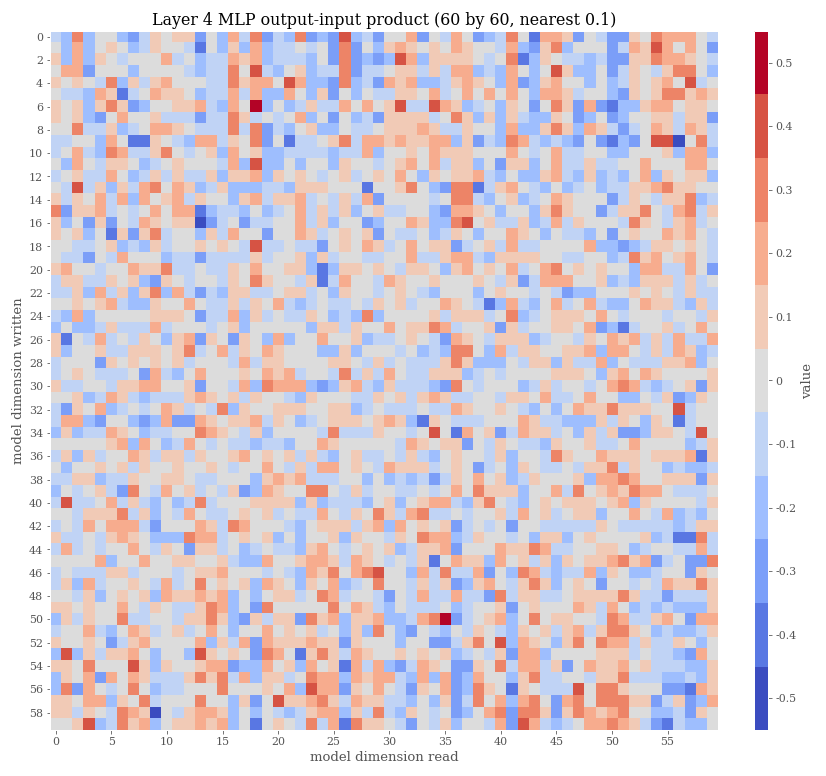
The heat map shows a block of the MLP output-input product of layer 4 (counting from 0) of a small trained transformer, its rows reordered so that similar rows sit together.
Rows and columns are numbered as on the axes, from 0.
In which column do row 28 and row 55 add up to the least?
4
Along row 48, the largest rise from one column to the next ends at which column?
40
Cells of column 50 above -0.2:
42
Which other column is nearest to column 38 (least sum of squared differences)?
47
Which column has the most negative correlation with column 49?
55
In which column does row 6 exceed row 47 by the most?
18
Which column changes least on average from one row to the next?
15
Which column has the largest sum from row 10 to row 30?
36
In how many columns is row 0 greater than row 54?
24
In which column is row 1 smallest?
13
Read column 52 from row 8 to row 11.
-0.1 -0.3 0 0
